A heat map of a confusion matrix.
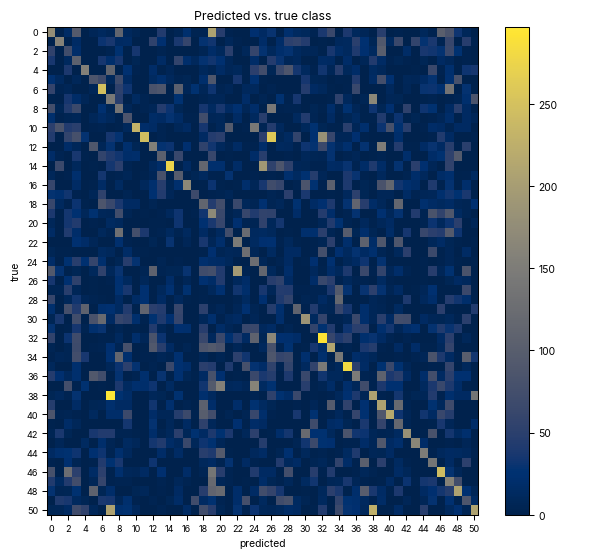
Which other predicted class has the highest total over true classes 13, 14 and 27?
25
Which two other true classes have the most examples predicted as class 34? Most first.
28, 27
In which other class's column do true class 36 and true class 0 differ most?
19
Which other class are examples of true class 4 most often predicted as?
7
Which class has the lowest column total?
17
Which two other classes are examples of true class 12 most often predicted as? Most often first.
39, 5
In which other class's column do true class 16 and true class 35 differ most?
32
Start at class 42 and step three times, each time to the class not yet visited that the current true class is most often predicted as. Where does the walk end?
47
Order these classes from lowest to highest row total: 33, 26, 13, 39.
26, 13, 39, 33
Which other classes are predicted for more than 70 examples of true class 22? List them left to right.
37, 39, 41
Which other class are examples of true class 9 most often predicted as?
18
